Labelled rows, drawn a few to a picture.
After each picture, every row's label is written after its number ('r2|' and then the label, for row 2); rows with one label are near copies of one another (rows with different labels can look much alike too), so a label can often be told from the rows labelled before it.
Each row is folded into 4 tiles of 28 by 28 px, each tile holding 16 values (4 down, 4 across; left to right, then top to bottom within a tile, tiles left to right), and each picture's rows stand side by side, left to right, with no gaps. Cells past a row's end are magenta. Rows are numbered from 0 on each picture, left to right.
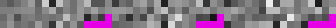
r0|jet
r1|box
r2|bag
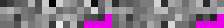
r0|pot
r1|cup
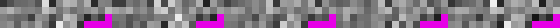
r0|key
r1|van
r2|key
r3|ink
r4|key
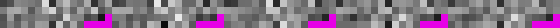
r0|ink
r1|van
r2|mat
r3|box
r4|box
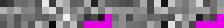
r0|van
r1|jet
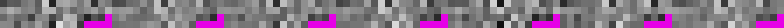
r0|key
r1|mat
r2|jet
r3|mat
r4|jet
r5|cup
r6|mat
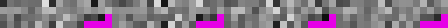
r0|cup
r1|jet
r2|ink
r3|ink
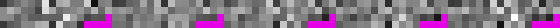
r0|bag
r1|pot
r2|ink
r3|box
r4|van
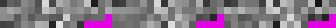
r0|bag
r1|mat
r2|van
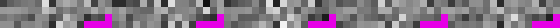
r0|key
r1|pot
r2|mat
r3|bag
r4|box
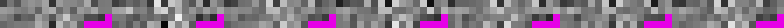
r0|box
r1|van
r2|mat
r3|pot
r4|cup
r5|pot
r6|mat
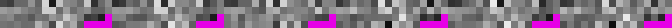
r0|mat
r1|mat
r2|pot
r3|van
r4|mat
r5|van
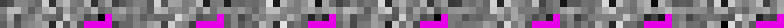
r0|ink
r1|bag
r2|cup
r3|ink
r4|mat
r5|cup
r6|jet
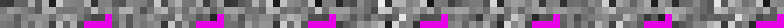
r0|pot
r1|ink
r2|pot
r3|bag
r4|key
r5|cup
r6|bag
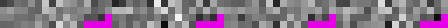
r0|mat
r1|van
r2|jet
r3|ink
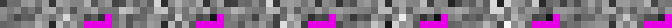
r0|box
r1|ink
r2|key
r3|box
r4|mat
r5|box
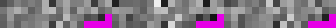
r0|ink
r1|cup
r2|ink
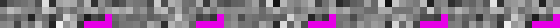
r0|key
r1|van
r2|jet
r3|pot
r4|key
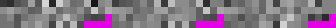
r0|pot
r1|pot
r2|box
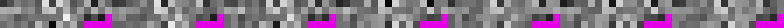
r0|van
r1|mat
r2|van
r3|pot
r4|cup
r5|pot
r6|mat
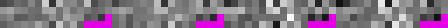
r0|mat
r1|cup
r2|van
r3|mat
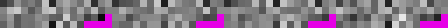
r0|ink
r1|pot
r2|pot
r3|box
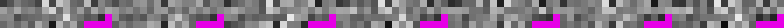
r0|van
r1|box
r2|bag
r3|van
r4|pot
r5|cup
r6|van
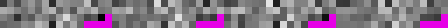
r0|box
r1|van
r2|ink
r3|mat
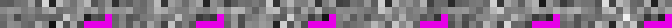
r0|jet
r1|cup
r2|ink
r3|mat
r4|cup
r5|van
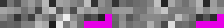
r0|box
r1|cup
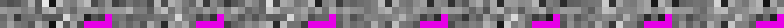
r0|jet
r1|van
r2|bag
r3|cup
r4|box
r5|cup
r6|cup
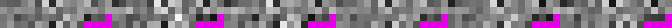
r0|jet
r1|van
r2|key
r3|jet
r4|cup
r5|pot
